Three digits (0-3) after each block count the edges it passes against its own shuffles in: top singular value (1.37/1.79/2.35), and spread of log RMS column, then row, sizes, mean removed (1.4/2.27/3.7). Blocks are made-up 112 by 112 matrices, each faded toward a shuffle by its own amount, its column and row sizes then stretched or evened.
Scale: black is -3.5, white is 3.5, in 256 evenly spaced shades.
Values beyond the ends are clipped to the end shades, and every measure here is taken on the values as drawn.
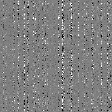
2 3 1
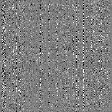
2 3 1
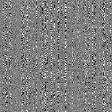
2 3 1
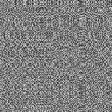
3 1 1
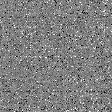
1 0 1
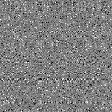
3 0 1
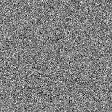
1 0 1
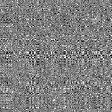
3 1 2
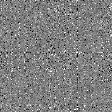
2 2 1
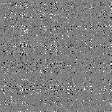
1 2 2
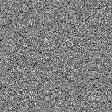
2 0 0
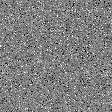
1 0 0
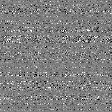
1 1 3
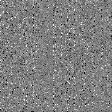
0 2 0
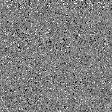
0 1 1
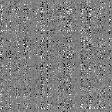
1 3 2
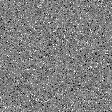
1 0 0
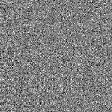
2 1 1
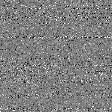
1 0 2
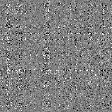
1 2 2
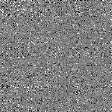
0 2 2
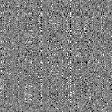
3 2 1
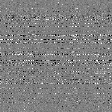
1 1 3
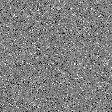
0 0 1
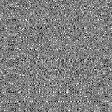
3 0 2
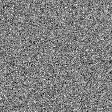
0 0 1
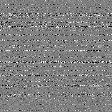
1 0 3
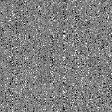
2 2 0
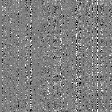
3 3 0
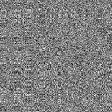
3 1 1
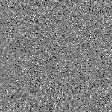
2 1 0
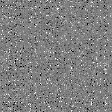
0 2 1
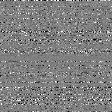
1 0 3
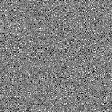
2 1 1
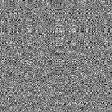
3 0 2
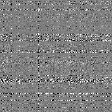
1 2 3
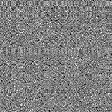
3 0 1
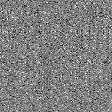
2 0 1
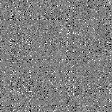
1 2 2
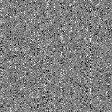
2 2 0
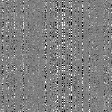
3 3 1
